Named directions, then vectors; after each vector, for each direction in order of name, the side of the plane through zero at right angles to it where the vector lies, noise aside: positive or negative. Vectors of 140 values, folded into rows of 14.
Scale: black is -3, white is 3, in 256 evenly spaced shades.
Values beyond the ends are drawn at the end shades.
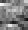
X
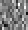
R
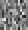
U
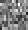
positive, positive, positive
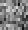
negative, negative, positive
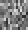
positive, positive, positive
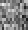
negative, positive, positive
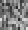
positive, positive, negative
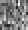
positive, positive, negative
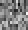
negative, negative, negative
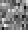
negative, positive, positive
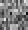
positive, positive, positive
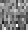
positive, positive, positive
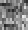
positive, negative, negative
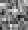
positive, positive, positive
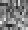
positive, positive, negative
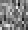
negative, negative, positive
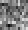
positive, positive, negative
